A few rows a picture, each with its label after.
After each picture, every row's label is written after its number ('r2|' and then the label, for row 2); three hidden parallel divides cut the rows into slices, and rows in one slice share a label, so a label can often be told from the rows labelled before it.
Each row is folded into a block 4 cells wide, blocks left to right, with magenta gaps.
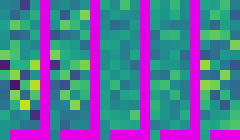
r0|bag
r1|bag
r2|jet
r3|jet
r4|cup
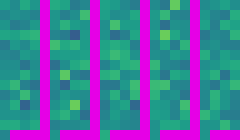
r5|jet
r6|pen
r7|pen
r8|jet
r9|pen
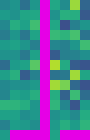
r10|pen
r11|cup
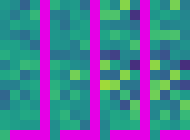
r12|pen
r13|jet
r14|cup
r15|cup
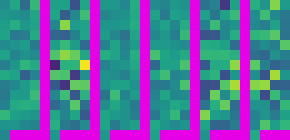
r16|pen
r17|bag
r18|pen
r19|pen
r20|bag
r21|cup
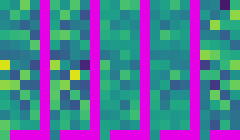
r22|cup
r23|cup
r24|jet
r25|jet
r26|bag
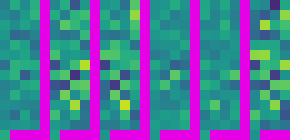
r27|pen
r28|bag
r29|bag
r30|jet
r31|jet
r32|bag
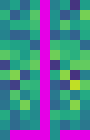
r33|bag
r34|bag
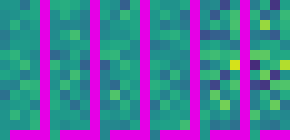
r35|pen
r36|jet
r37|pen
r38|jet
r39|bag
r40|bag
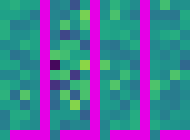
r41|jet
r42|bag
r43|jet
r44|jet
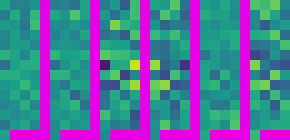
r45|pen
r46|pen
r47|bag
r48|cup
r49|jet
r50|cup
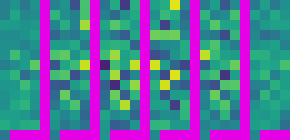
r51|pen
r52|bag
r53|bag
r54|cup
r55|bag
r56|pen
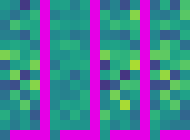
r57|bag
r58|pen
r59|bag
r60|bag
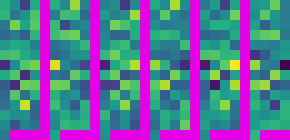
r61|bag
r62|cup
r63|bag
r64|cup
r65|bag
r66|cup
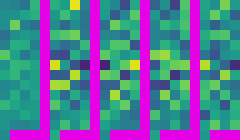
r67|pen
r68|cup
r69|bag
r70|bag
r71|cup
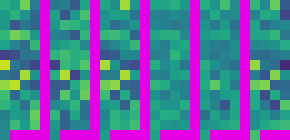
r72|cup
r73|bag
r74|cup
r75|jet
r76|jet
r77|cup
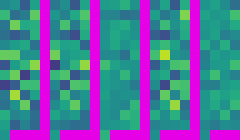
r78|bag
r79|bag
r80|jet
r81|bag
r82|pen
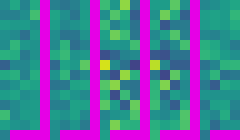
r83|pen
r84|pen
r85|cup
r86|cup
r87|pen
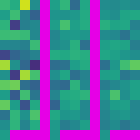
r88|cup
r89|pen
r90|pen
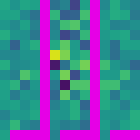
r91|jet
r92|bag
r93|jet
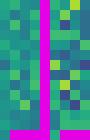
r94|pen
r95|cup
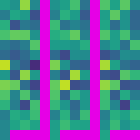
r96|cup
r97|cup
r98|cup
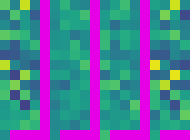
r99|cup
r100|pen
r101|jet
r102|cup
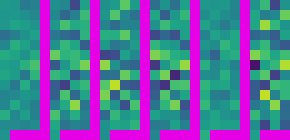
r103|pen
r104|bag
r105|cup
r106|bag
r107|jet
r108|bag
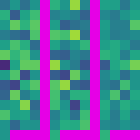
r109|bag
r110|cup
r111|pen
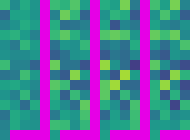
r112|jet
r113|cup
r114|cup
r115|cup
